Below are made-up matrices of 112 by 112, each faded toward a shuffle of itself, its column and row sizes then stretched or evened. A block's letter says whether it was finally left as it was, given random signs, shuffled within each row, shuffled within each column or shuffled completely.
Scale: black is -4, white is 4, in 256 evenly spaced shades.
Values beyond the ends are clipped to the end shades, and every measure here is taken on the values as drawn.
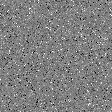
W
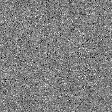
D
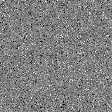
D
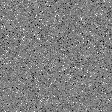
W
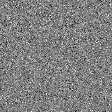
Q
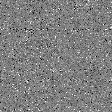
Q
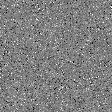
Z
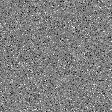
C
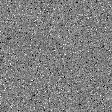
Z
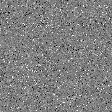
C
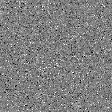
D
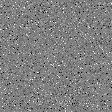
C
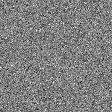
W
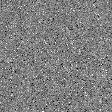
Q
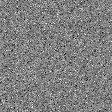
Z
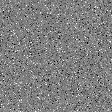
Z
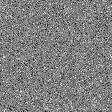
W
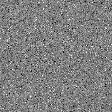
D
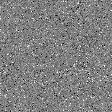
Q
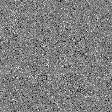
Q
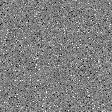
C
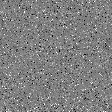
C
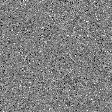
Q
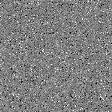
D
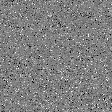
C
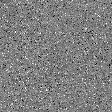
Z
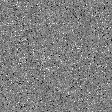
W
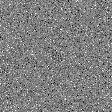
Z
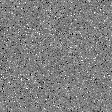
C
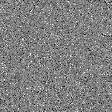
D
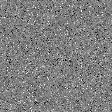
Q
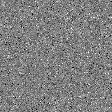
Q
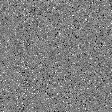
Q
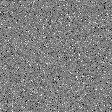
W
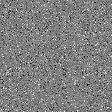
D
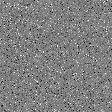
W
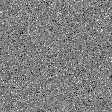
W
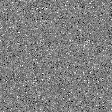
Q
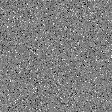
Z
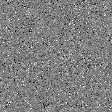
D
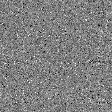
Q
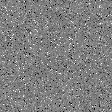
Z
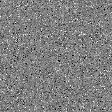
Q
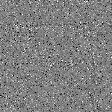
D
